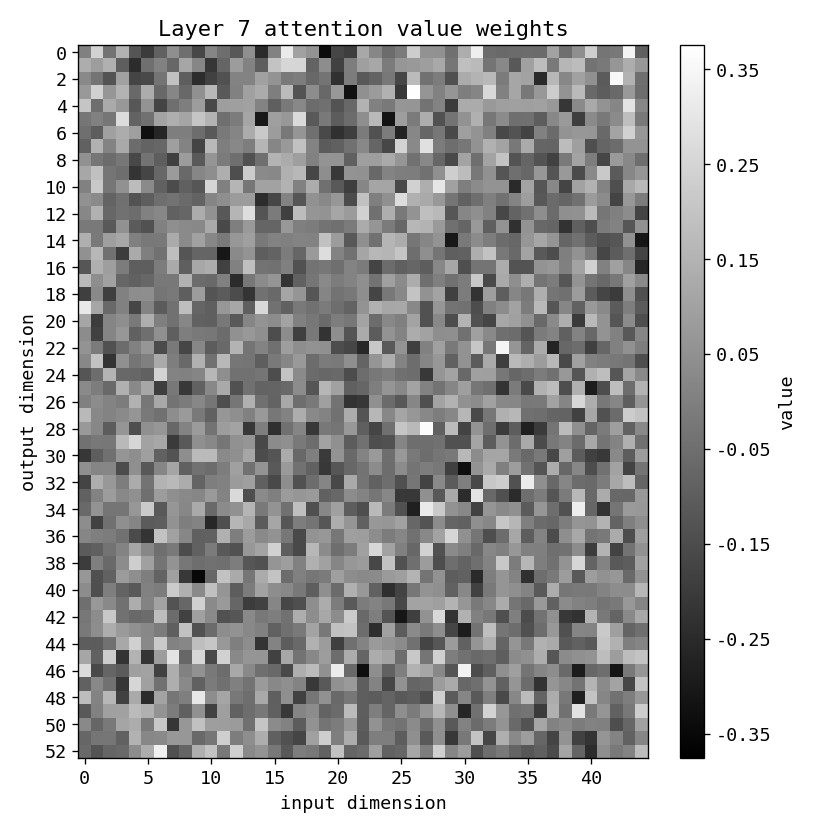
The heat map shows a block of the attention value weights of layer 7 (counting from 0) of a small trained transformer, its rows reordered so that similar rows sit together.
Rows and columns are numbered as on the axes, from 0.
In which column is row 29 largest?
4
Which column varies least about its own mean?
18
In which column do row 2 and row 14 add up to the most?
7
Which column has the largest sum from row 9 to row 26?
28
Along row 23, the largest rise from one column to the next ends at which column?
34
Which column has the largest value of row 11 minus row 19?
27
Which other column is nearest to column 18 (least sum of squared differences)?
24
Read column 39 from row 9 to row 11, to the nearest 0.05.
-0.15 0.1 -0.05
